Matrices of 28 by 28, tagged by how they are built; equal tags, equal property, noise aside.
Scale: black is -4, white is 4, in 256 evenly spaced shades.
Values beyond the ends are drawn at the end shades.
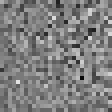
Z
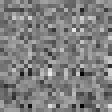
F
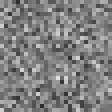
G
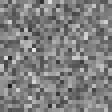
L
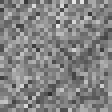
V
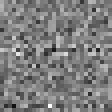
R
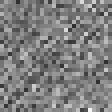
V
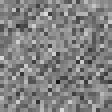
V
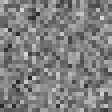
L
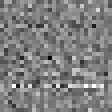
R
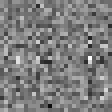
F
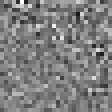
Z
